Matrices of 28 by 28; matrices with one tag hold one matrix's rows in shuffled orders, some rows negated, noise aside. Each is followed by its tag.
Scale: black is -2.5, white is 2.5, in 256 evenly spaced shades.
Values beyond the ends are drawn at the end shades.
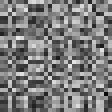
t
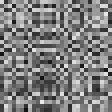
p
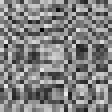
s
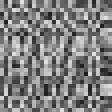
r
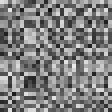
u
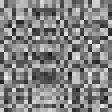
p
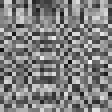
p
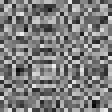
p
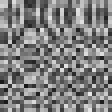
u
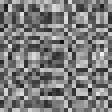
s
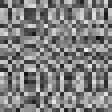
u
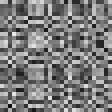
t
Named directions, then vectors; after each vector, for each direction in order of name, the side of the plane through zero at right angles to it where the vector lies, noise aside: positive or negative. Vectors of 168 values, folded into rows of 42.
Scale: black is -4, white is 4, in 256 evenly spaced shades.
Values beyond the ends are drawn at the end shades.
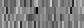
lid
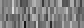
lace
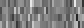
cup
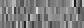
negative, positive, negative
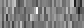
negative, positive, negative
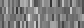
positive, negative, negative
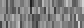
negative, negative, positive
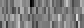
negative, negative, positive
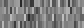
negative, positive, positive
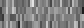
positive, positive, negative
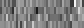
positive, negative, positive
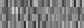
negative, positive, positive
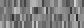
positive, positive, positive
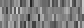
negative, positive, positive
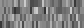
negative, negative, negative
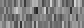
positive, positive, positive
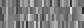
positive, negative, negative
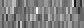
negative, positive, negative
